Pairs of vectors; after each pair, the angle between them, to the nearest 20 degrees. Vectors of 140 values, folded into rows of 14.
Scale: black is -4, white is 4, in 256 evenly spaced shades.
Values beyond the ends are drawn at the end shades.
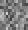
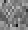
120 degrees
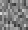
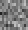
160 degrees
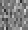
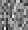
40 degrees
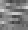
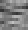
160 degrees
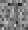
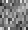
80 degrees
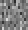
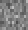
60 degrees
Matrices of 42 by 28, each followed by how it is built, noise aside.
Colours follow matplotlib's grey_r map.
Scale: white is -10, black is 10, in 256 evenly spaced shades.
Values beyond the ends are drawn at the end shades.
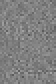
low rank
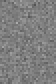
noise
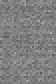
blocks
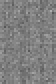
blocks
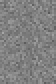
repeating rows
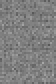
blocks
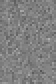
noise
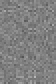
low rank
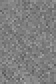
Toeplitz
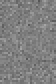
noise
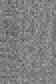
blocks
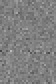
uneven rows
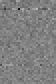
uneven rows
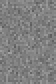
repeating rows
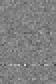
uneven rows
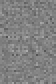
low rank
